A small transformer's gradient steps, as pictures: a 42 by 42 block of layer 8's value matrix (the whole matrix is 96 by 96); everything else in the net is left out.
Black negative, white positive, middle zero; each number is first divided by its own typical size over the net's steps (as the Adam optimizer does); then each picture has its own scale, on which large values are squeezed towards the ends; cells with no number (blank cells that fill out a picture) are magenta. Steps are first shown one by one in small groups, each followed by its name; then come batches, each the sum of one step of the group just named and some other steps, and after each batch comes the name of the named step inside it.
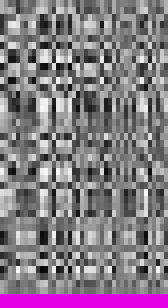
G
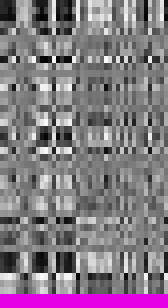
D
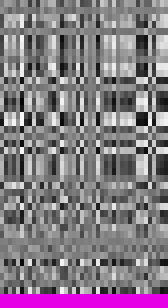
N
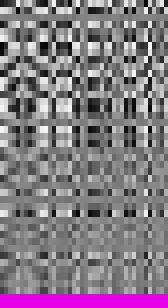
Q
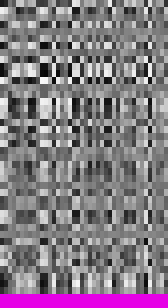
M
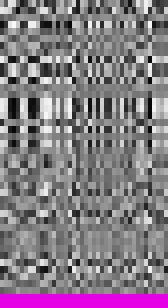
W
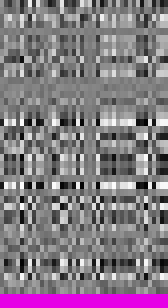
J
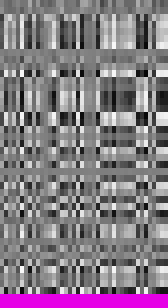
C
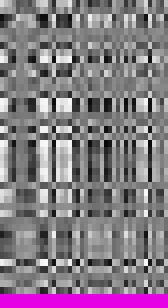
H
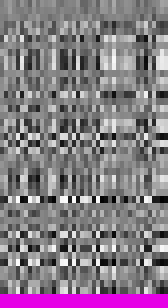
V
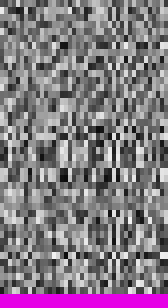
Q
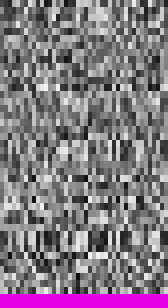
D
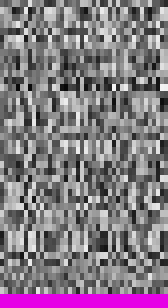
N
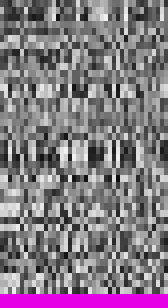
D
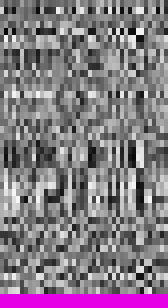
V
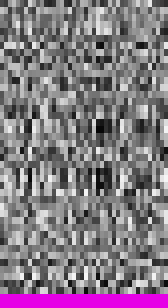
G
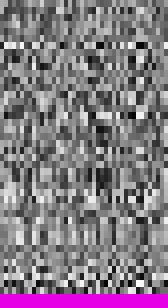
G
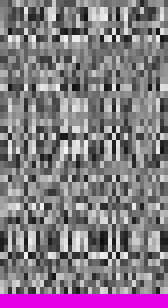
D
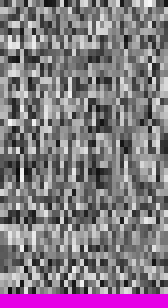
W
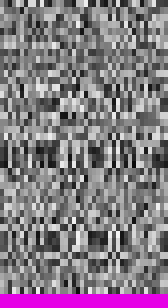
C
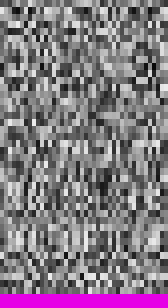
M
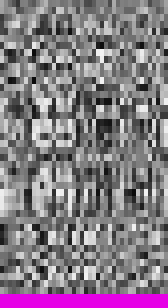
G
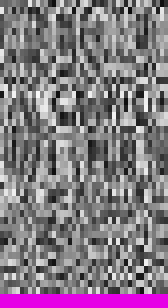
H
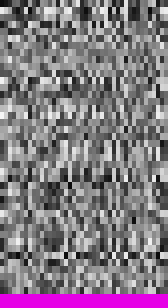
M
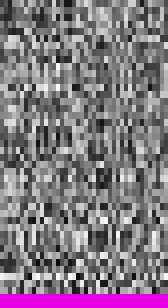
D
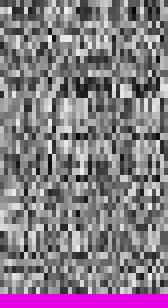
Q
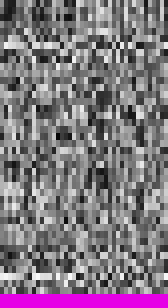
D
